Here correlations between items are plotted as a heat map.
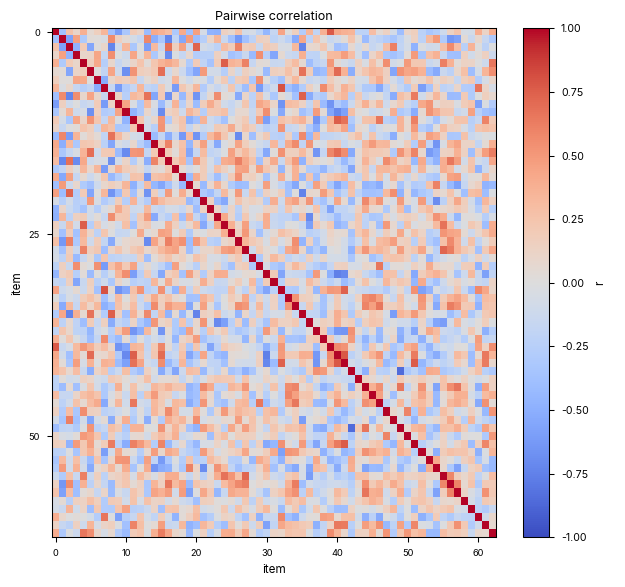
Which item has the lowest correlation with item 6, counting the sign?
7
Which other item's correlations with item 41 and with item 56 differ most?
16
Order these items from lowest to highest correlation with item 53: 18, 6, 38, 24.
18, 38, 24, 6
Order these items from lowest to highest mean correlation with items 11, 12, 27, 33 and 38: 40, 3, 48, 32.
48, 3, 32, 40
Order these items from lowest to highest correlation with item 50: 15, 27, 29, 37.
37, 29, 27, 15
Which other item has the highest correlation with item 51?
41
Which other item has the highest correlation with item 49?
44
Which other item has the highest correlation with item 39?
0
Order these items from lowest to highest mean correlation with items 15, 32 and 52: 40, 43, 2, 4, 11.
2, 43, 4, 11, 40
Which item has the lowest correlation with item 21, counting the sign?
54
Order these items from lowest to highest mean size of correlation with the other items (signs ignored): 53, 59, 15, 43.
43, 59, 53, 15
